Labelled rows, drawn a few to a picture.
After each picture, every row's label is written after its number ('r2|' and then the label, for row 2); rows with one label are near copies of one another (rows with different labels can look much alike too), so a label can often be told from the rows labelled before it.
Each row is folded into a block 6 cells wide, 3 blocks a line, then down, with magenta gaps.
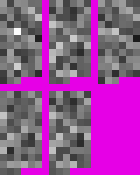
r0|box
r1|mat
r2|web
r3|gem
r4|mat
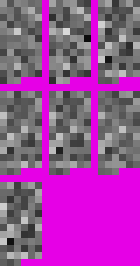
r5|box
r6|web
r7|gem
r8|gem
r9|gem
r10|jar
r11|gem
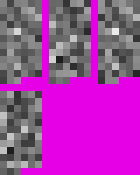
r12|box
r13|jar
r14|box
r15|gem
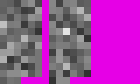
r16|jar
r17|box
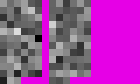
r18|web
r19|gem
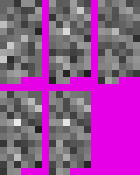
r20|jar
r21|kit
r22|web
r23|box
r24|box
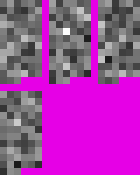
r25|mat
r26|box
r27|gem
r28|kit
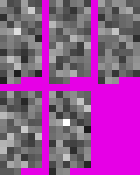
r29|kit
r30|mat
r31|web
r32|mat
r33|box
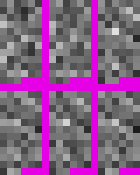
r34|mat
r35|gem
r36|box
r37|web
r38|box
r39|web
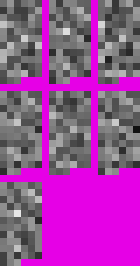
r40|mat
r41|box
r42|gem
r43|kit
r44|mat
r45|web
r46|box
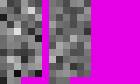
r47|kit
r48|jar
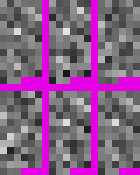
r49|box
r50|kit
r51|gem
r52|jar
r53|box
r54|box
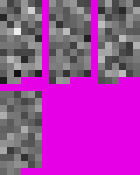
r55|kit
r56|web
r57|mat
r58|jar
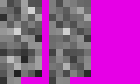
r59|kit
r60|box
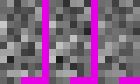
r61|gem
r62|jar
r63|jar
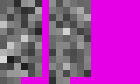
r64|jar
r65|box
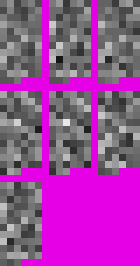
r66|mat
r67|gem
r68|jar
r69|web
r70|box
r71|mat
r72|gem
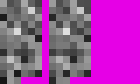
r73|kit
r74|kit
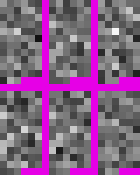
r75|web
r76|mat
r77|box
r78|mat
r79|jar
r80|web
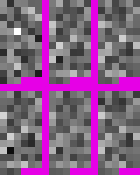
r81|box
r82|gem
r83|mat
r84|gem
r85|gem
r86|mat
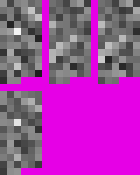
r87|box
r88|jar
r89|jar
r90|box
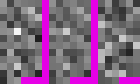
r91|box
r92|box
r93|mat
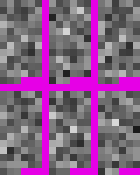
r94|mat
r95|kit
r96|gem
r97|jar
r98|mat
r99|web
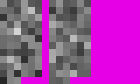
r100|kit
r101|mat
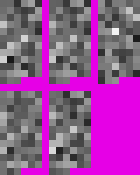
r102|jar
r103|jar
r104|box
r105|gem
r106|jar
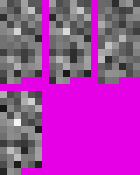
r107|kit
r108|kit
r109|jar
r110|kit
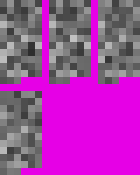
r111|mat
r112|mat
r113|gem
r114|jar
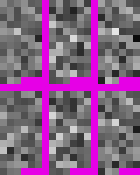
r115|web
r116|mat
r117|web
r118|jar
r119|mat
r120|web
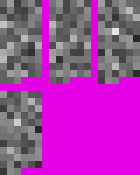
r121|mat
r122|gem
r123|box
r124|kit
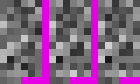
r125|jar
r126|gem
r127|gem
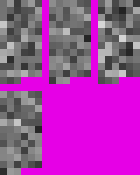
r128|gem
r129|web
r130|mat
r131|web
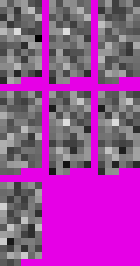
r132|web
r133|box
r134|mat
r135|mat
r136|kit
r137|kit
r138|gem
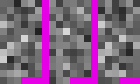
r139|jar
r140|box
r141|mat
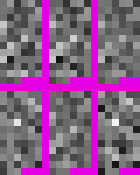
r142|gem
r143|jar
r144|jar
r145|box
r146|jar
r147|kit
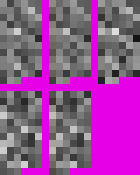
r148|box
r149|web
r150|web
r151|mat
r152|mat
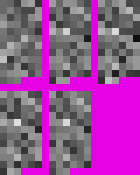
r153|jar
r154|web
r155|web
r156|web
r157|box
